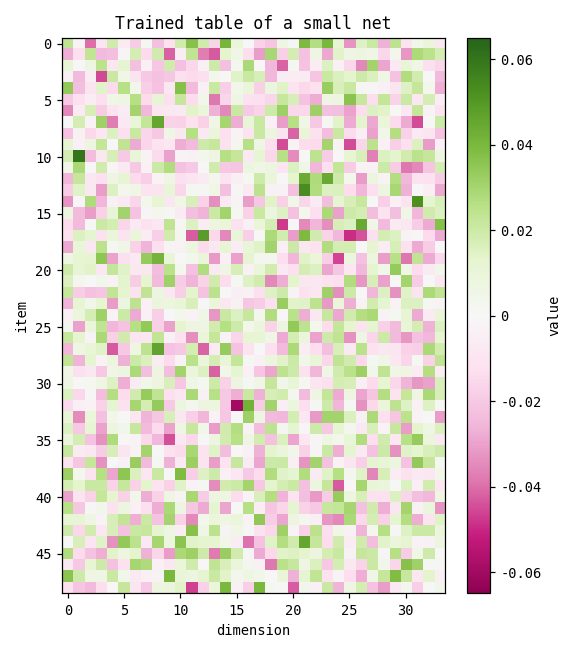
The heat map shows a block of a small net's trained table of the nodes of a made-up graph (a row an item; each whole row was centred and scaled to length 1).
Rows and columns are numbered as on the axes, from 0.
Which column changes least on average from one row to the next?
10
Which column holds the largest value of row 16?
26
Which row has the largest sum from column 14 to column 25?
12
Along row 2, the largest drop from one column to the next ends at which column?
28
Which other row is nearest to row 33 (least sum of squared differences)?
41
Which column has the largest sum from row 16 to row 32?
20
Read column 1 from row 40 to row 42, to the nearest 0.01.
-0.01 -0.02 0.01
